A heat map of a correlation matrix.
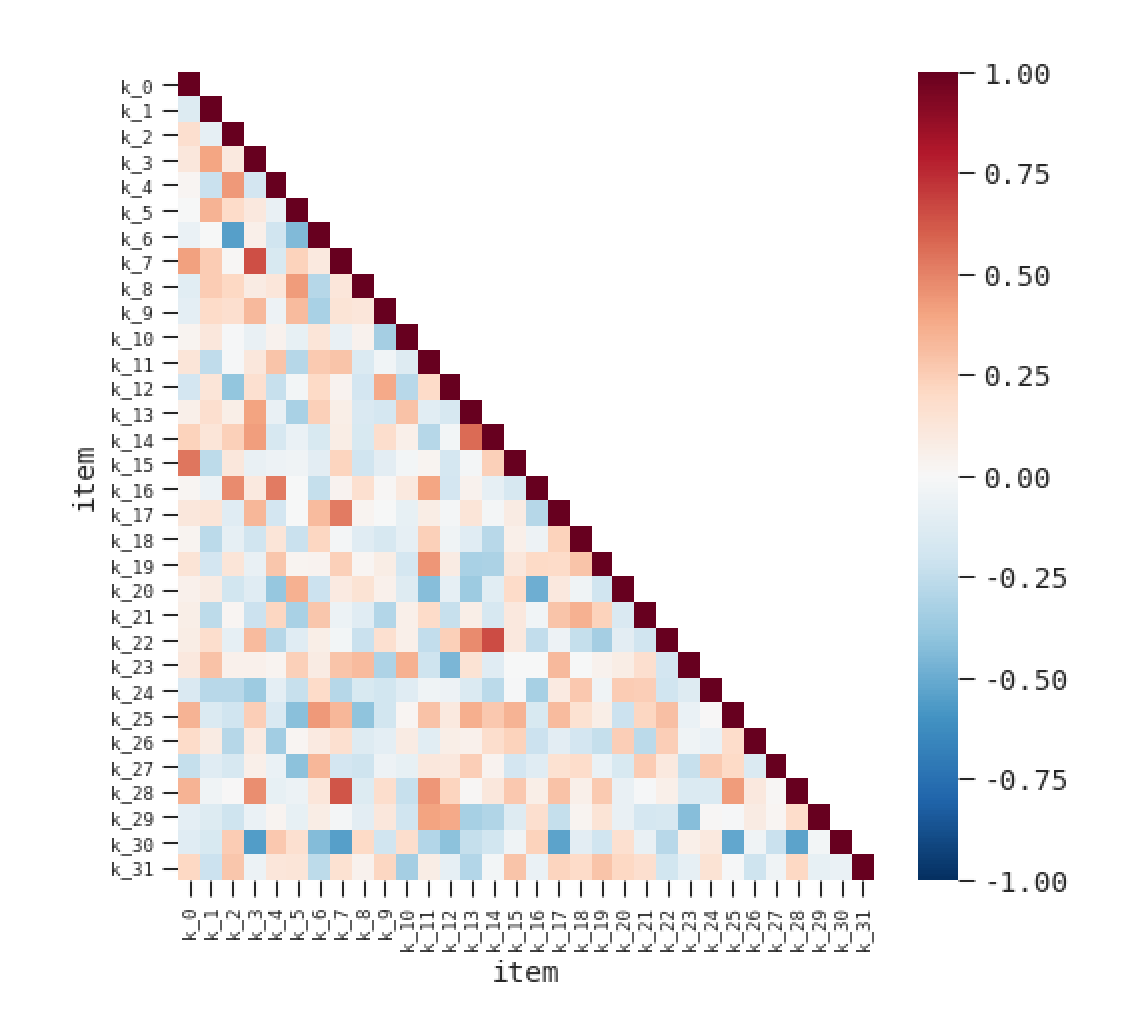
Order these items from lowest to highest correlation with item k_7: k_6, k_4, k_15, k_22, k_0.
k_4, k_22, k_6, k_15, k_0
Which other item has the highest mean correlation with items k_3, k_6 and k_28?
k_7
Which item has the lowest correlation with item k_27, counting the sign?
k_5
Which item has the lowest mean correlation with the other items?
k_30
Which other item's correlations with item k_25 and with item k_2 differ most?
k_6
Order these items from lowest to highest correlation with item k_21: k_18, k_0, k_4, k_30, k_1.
k_1, k_30, k_0, k_4, k_18
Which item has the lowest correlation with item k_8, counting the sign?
k_25
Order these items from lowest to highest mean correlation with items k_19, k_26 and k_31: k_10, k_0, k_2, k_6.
k_10, k_6, k_2, k_0
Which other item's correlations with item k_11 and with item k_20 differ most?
k_16
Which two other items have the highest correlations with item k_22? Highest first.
k_14, k_13
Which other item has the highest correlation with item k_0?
k_15
